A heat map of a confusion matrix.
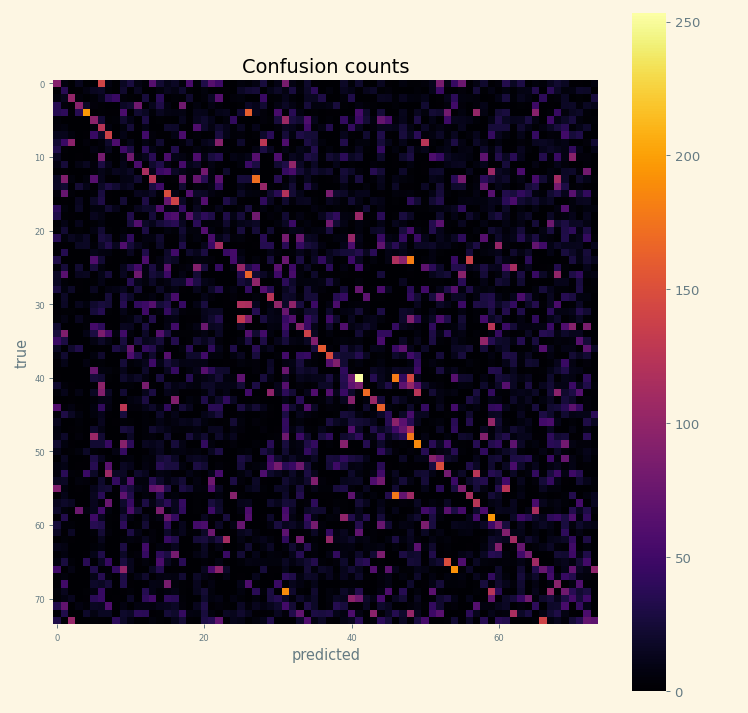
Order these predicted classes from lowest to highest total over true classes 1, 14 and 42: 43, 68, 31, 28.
43, 31, 28, 68
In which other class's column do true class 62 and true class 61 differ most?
23
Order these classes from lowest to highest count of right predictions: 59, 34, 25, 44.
25, 34, 44, 59
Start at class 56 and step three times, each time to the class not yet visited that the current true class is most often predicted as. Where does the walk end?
39
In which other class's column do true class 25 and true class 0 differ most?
6
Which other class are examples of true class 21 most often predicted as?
40
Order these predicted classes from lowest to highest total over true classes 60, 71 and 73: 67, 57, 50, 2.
67, 57, 2, 50
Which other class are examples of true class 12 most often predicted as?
59
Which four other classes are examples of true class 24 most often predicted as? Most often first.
48, 56, 46, 47
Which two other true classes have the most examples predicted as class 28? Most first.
8, 14
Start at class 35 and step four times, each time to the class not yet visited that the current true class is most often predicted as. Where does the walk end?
57
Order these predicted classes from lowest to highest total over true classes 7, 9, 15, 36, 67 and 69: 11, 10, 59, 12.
11, 10, 12, 59
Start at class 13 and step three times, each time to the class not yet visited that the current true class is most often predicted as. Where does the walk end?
41
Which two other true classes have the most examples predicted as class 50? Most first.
8, 60
